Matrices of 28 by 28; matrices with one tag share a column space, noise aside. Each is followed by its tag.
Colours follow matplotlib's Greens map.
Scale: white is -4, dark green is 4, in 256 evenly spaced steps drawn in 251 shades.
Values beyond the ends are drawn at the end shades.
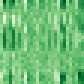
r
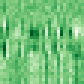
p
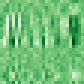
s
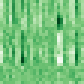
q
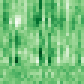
q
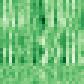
q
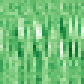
p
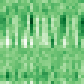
s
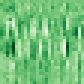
p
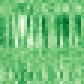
s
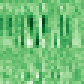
s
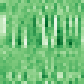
s
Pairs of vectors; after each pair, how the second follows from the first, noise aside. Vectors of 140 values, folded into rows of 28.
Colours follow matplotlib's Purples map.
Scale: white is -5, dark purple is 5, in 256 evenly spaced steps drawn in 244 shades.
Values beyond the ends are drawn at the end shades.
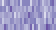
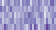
copied.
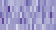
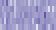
wrapped around, negated, partly zeroed.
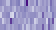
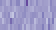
shrunk.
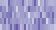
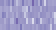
wrapped around, negated, partly zeroed.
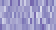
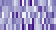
wrapped around, negated, scaled up.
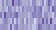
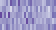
wrapped around.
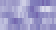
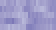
reversed, negated, shrunk.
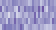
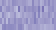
shrunk.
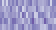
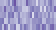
wrapped around.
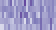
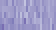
negated, shrunk.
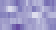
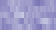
reversed, shrunk.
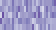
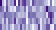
wrapped around, negated, scaled up.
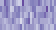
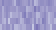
reversed, negated, shrunk.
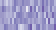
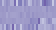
wrapped around, negated, partly zeroed.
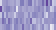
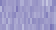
negated, shrunk.
